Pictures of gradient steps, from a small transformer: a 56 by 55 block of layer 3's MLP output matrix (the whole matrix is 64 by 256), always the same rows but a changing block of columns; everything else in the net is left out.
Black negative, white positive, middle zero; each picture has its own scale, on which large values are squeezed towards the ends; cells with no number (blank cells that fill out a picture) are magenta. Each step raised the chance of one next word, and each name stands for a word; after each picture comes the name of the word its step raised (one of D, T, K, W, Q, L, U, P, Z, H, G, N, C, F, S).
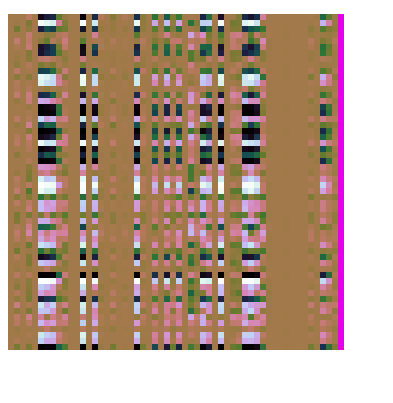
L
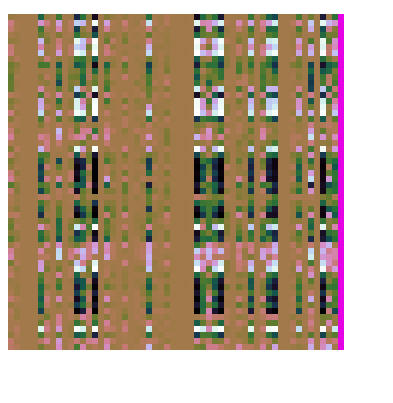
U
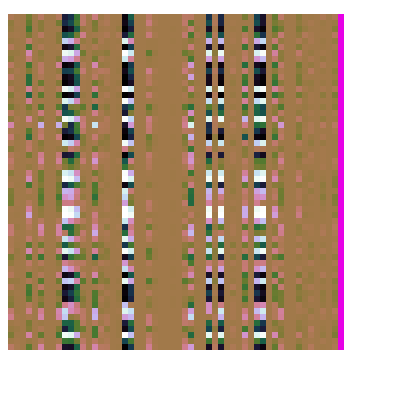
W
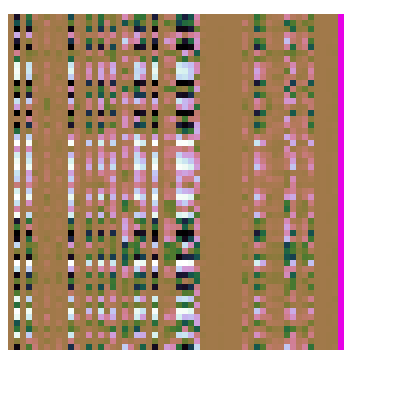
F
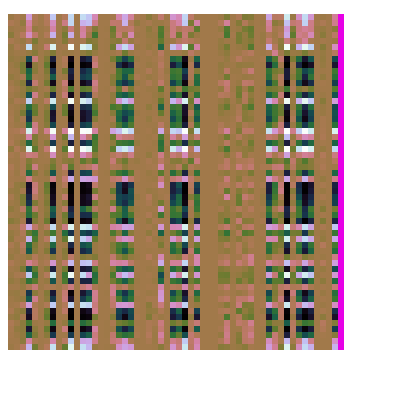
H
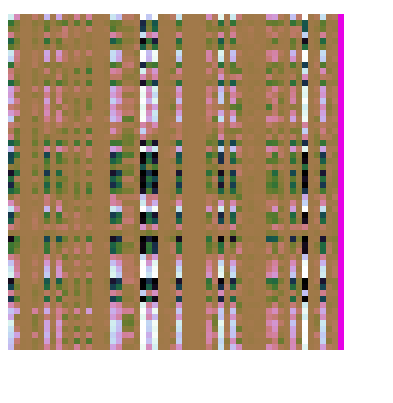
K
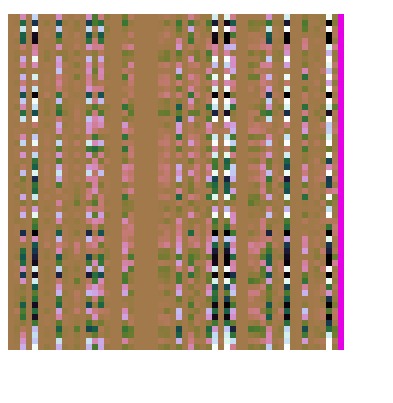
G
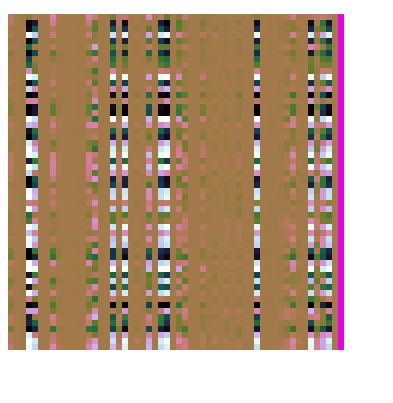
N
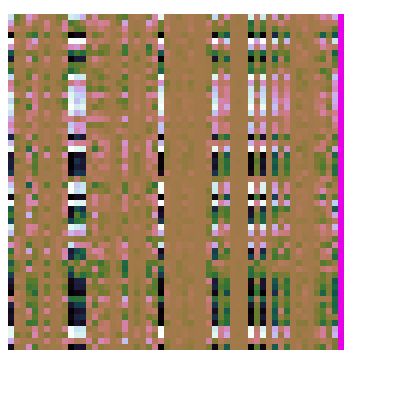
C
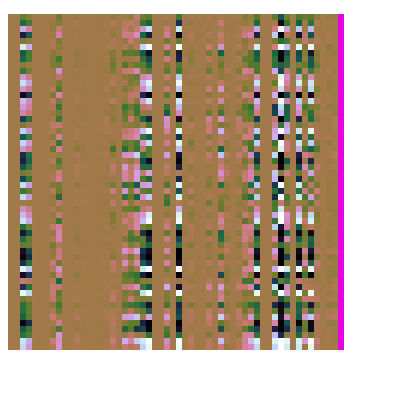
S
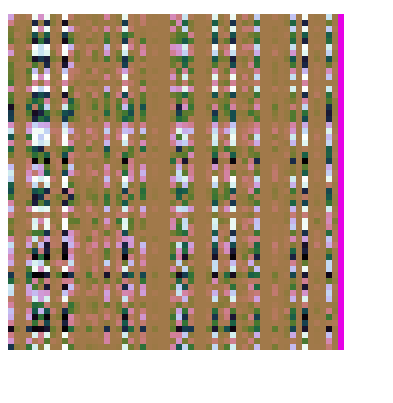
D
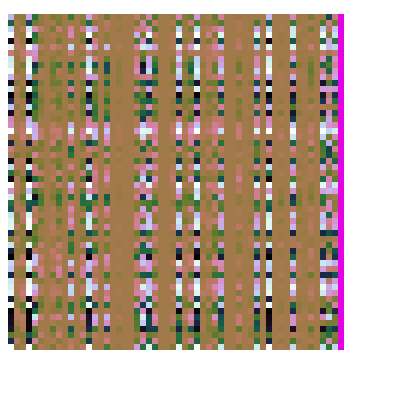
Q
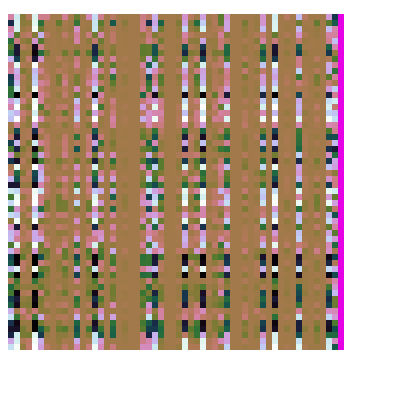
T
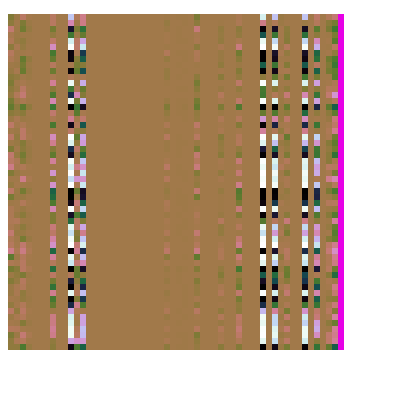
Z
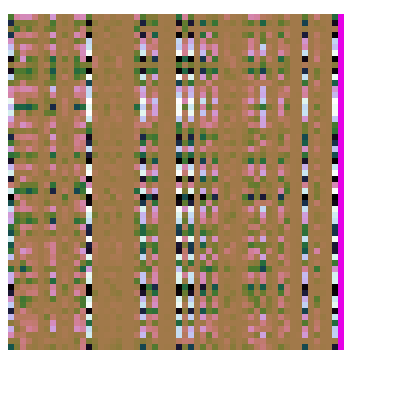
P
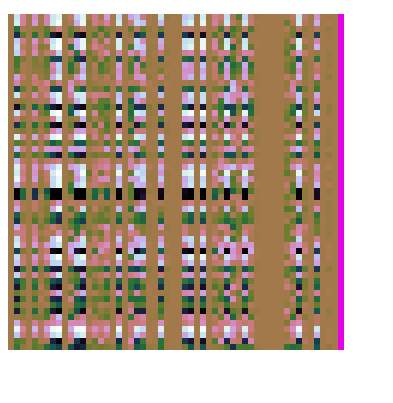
Z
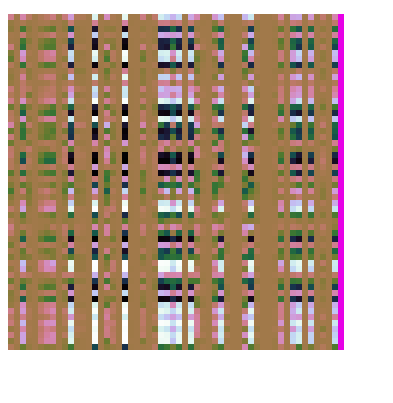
K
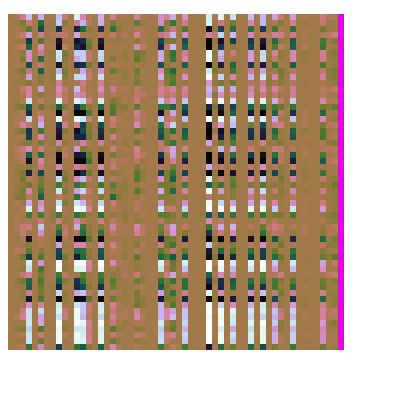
K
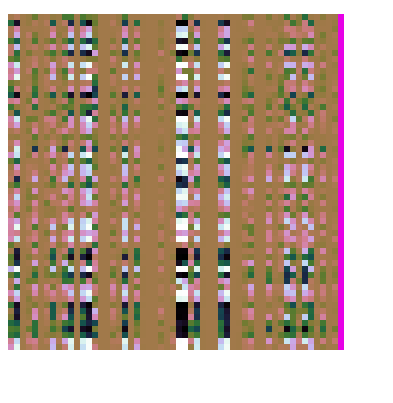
N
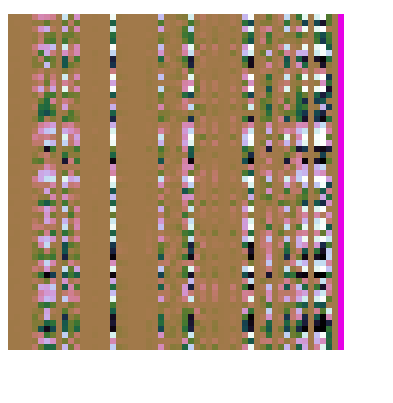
D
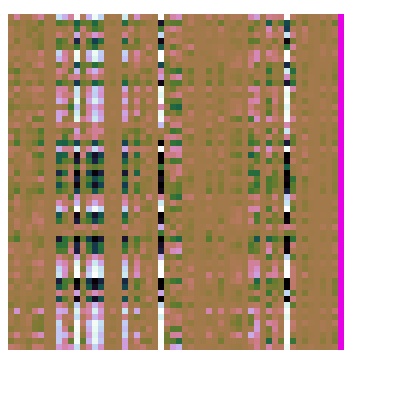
K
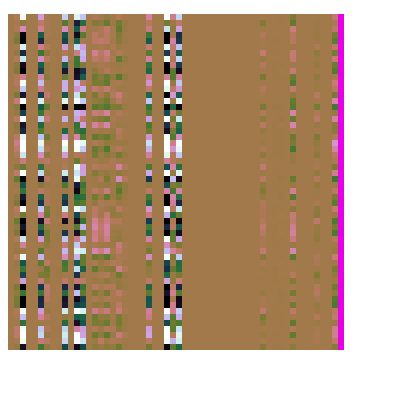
G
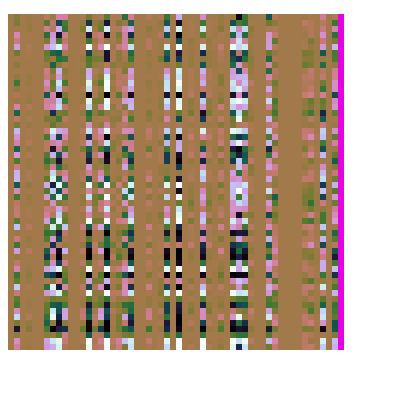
S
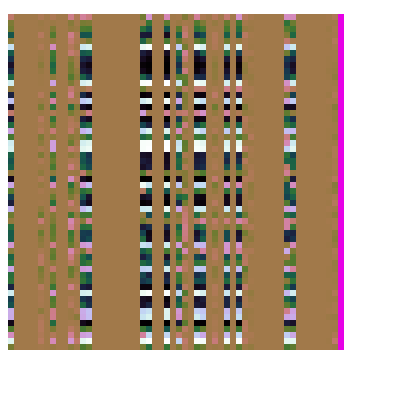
S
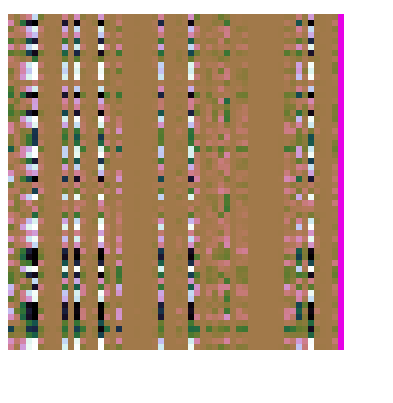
N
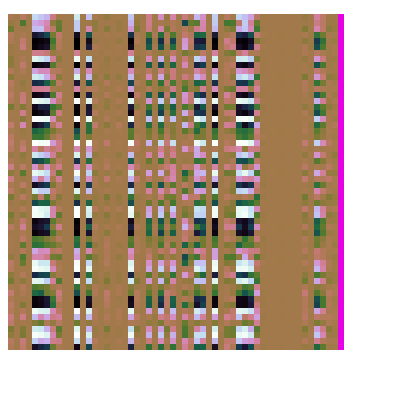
G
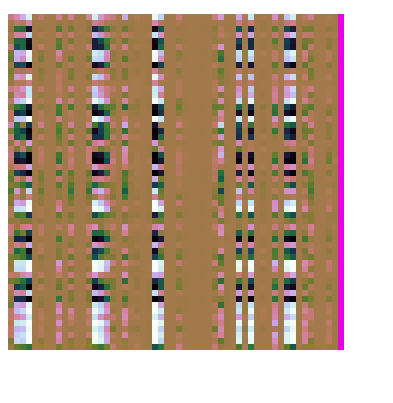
K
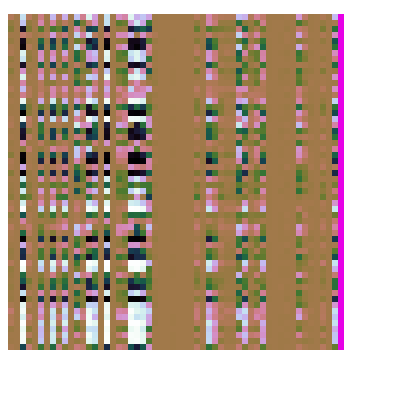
K
